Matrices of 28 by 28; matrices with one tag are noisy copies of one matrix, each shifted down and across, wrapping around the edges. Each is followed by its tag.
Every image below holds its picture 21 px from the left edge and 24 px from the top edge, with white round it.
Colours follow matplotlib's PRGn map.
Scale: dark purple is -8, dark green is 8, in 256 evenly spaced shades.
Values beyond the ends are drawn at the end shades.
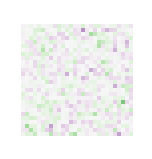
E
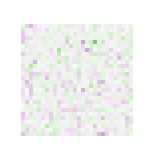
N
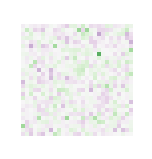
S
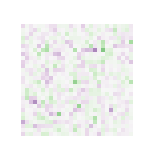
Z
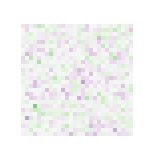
S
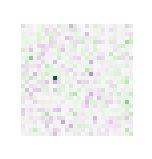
E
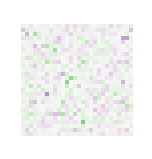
E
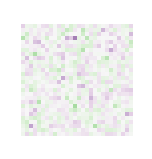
Z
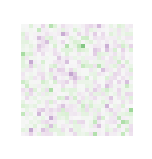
E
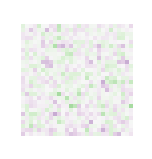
N
